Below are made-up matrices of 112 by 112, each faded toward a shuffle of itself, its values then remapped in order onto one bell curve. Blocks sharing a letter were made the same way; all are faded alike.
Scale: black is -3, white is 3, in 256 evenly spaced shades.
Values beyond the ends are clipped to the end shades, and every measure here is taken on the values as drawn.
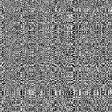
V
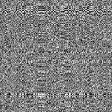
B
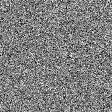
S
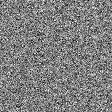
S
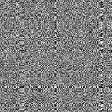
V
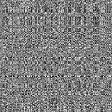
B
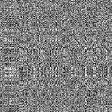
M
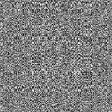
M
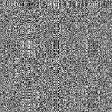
M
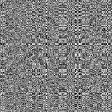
V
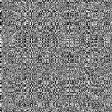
V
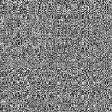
M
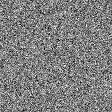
S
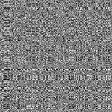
B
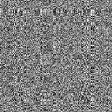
M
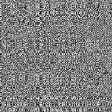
V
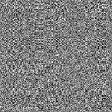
M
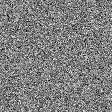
S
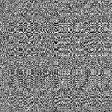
B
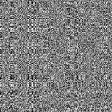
M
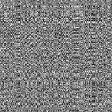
B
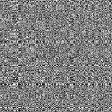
B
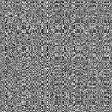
V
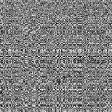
B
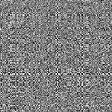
V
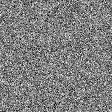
S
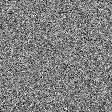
S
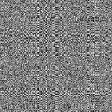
V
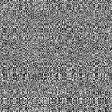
B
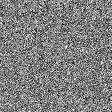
S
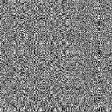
M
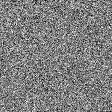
S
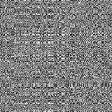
B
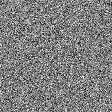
S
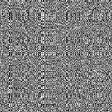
V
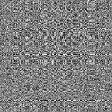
B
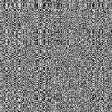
V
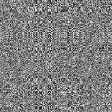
M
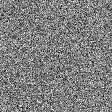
S
